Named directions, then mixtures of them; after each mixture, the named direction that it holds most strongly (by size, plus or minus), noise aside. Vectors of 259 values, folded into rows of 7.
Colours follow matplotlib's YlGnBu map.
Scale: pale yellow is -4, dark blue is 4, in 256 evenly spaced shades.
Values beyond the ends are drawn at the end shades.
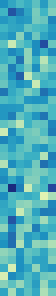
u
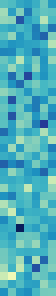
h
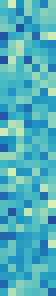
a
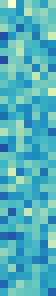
a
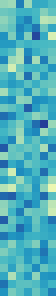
a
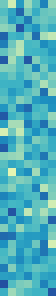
a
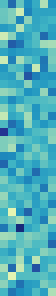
a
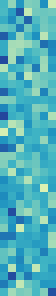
a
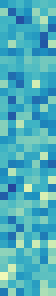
u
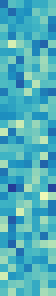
u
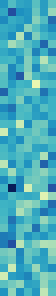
u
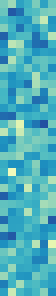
a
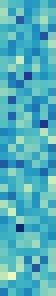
h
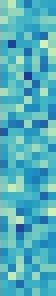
u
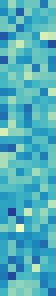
a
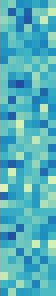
h
